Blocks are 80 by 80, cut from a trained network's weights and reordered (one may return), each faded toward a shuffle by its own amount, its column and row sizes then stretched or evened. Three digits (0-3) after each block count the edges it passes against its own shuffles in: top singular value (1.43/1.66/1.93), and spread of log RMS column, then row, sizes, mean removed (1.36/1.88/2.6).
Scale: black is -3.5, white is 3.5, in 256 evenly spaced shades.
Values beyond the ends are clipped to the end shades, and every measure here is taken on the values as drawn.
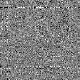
3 2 2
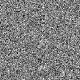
1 1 0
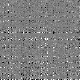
2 2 3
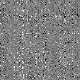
0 3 2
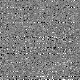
0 1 3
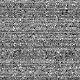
3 2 0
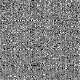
1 0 2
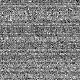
3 1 0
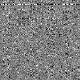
2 2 2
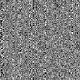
3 3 0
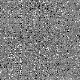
0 2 0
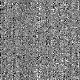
1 2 2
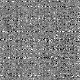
1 1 3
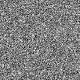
0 0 1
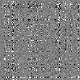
2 3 3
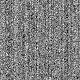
2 1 0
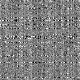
3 0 3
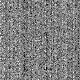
2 2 0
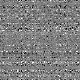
2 2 3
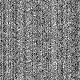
3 0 0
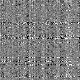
3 2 3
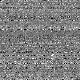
1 0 3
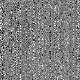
0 3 0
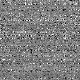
0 1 3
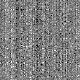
3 2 2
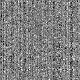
3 2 1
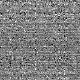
2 2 1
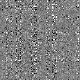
0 3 2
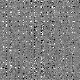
0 3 2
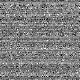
3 1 2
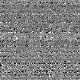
2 1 3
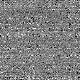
1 1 2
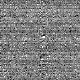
3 2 0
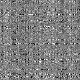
2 0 3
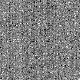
1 0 2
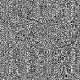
3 2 0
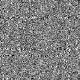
2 1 1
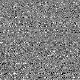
0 1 3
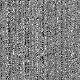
2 3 1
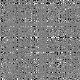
1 3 3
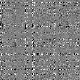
2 3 3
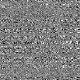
2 1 3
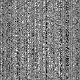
3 3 1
